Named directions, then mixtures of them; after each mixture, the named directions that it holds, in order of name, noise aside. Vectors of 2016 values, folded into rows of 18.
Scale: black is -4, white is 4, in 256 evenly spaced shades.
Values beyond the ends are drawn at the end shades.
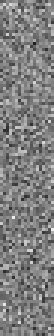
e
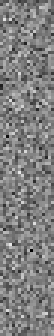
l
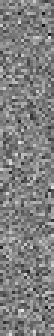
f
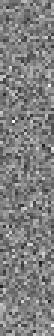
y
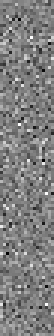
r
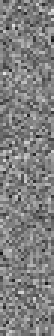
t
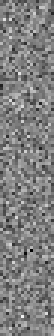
l.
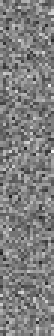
t, y.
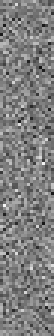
f, r.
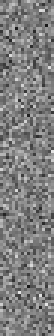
e, r, t.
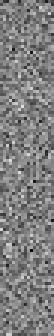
f, l, t.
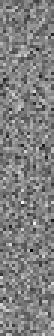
l, y.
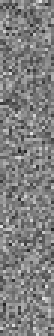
e, l, t.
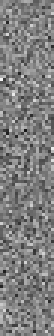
e, y.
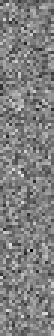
l.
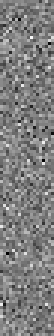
r.
